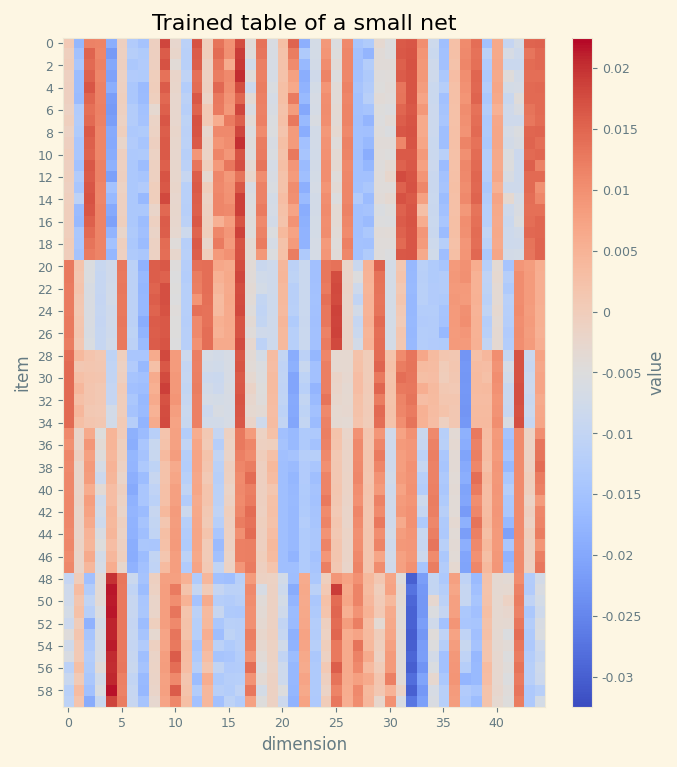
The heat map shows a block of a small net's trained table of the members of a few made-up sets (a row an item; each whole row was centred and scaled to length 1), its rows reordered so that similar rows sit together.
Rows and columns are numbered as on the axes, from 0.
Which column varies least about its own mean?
7
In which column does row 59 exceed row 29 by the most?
4
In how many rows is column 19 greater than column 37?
32
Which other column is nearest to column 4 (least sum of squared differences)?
27
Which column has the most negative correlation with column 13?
40
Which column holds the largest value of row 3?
16
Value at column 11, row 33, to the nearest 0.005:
-0.01
